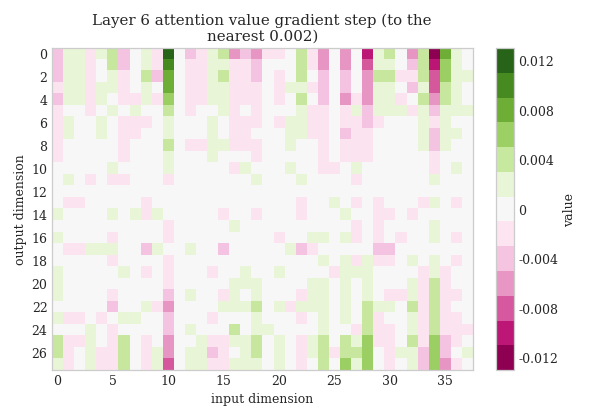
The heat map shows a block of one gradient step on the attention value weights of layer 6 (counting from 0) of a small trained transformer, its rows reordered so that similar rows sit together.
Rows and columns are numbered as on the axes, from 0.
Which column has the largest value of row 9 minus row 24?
10
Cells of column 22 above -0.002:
20
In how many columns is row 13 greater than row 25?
7
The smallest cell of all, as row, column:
0, 34
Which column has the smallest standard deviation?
11
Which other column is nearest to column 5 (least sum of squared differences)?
36
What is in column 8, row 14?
-0.002
